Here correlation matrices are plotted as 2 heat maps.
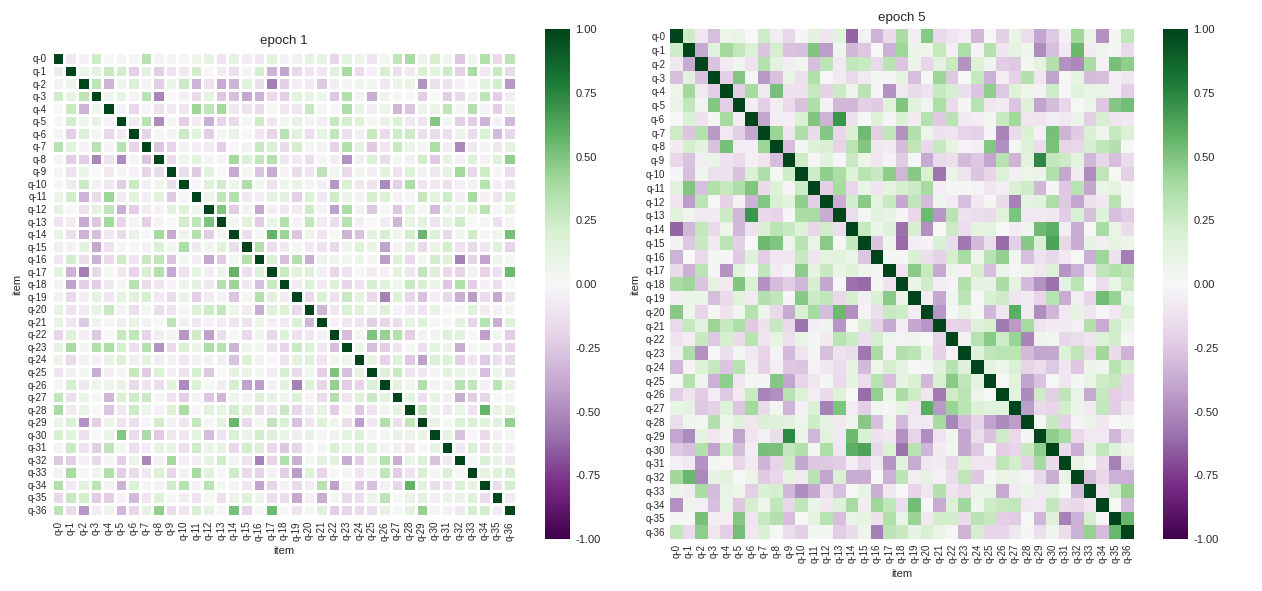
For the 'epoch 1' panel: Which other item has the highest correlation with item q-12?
q-13
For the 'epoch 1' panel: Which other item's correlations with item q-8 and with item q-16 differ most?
q-5
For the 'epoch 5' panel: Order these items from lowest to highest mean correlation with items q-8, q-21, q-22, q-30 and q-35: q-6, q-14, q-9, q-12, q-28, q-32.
q-32, q-9, q-6, q-28, q-12, q-14
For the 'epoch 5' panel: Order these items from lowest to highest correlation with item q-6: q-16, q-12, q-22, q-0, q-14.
q-12, q-14, q-0, q-16, q-22
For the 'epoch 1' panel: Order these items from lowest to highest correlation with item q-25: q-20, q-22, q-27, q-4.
q-4, q-20, q-27, q-22
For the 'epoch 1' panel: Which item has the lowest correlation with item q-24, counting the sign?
q-29
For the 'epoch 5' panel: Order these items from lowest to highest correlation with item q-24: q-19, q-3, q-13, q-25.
q-13, q-19, q-25, q-3
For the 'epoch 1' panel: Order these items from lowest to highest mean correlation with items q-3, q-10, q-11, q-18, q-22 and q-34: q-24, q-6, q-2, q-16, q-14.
q-16, q-24, q-2, q-14, q-6
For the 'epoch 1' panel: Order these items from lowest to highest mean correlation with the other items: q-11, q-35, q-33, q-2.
q-2, q-35, q-33, q-11
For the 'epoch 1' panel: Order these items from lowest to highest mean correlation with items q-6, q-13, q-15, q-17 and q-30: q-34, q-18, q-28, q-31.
q-34, q-31, q-28, q-18
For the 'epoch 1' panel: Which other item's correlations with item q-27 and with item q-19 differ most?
q-26
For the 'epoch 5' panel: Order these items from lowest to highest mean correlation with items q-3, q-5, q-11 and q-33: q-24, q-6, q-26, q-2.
q-26, q-2, q-6, q-24
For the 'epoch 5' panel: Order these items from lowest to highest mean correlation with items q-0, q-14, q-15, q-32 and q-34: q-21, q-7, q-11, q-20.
q-21, q-20, q-11, q-7
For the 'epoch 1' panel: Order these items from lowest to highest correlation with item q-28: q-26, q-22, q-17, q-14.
q-22, q-17, q-26, q-14
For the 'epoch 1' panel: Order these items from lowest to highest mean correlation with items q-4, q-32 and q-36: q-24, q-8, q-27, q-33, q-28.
q-27, q-24, q-28, q-8, q-33
